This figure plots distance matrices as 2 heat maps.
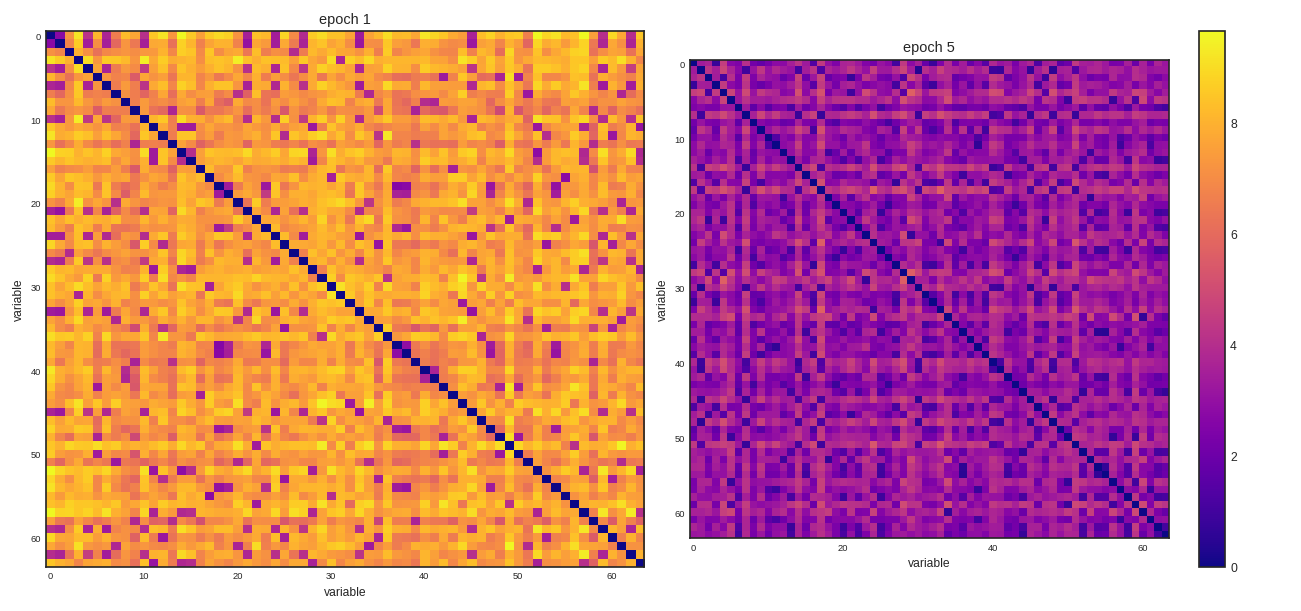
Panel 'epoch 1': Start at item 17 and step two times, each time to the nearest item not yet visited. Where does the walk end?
30
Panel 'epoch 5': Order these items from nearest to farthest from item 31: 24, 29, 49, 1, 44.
49, 24, 44, 29, 1
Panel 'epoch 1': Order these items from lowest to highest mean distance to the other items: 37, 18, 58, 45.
58, 37, 18, 45
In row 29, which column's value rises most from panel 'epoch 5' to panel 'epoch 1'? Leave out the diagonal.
23
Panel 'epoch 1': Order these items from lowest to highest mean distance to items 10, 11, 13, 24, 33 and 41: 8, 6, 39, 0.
6, 0, 39, 8
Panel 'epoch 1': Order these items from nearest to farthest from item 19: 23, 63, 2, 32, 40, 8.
23, 8, 32, 63, 40, 2
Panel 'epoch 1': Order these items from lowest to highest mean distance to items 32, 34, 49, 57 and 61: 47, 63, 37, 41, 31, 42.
63, 37, 47, 41, 42, 31
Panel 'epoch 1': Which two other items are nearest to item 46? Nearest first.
36, 29
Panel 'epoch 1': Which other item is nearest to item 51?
7
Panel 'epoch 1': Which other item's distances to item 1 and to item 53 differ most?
0
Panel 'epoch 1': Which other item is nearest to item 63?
11
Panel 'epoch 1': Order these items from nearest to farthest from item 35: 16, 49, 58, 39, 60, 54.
60, 58, 39, 16, 54, 49
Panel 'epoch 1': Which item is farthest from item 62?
57
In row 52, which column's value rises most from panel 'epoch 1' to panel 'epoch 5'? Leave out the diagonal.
14
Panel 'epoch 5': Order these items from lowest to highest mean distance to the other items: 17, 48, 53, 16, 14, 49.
49, 16, 53, 48, 14, 17
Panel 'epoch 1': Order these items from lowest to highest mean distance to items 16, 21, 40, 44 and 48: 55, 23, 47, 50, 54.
50, 47, 23, 54, 55
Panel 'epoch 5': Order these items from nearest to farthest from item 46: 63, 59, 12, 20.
59, 12, 63, 20
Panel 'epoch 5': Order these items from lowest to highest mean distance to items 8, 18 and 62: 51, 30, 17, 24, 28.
28, 24, 30, 51, 17
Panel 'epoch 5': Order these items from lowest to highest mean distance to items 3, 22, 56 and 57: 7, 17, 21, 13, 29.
13, 21, 29, 7, 17
